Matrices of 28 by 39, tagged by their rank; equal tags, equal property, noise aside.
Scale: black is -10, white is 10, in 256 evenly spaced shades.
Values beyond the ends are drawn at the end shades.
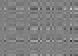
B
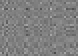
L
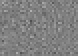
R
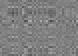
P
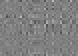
L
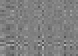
P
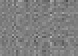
L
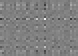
B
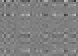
B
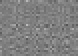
L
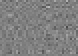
R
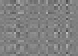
P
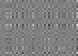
B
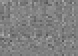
R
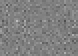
R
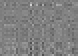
L
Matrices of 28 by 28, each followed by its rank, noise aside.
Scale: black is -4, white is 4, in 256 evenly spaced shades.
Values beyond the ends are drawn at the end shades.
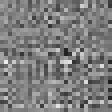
four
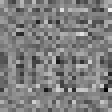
four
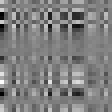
one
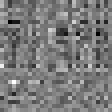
four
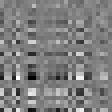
one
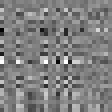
two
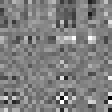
two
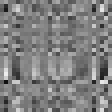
two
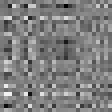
two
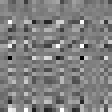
two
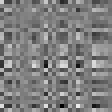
one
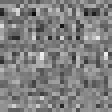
three
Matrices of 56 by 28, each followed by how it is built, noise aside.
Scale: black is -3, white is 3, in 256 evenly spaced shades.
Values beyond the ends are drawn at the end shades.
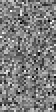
noise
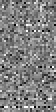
uneven rows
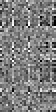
low rank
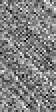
Toeplitz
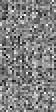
blocks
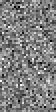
noise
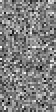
noise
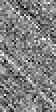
Toeplitz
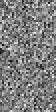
noise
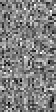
blocks
